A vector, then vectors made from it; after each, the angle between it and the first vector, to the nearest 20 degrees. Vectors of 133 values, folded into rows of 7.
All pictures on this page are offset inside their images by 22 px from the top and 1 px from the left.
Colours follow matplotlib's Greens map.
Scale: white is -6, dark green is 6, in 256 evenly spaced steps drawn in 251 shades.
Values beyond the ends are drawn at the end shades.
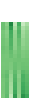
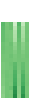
40 degrees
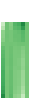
120 degrees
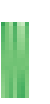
100 degrees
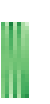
20 degrees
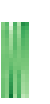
160 degrees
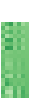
60 degrees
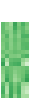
120 degrees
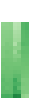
100 degrees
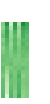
140 degrees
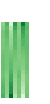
160 degrees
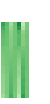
80 degrees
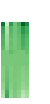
100 degrees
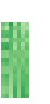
40 degrees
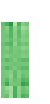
40 degrees
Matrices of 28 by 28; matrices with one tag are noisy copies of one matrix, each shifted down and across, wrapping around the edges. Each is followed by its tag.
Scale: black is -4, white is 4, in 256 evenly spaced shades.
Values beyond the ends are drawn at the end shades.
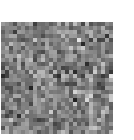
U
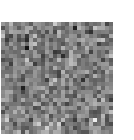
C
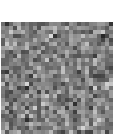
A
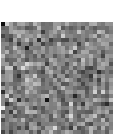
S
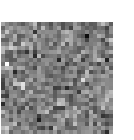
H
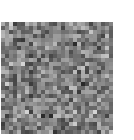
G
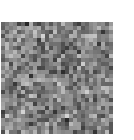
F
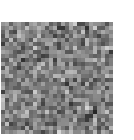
U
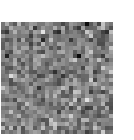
U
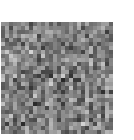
U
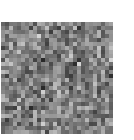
U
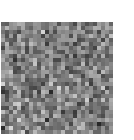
H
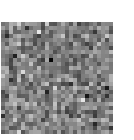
H
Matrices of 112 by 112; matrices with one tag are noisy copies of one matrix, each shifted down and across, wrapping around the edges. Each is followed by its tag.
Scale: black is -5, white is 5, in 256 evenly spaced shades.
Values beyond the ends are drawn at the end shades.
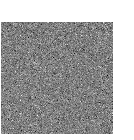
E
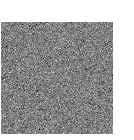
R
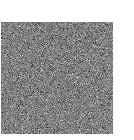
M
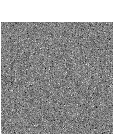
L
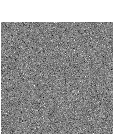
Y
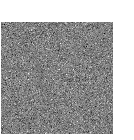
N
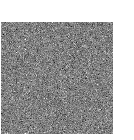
Y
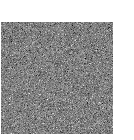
N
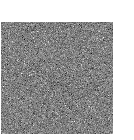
M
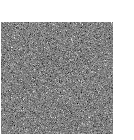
M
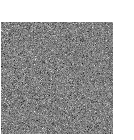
E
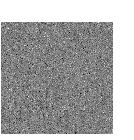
L
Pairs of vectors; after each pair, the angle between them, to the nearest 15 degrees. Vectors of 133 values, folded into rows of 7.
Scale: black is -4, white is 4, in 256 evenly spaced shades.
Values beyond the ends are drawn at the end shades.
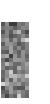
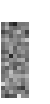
30 degrees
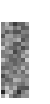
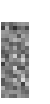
90 degrees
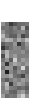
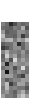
15 degrees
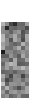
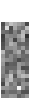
135 degrees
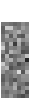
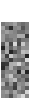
150 degrees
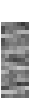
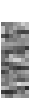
165 degrees
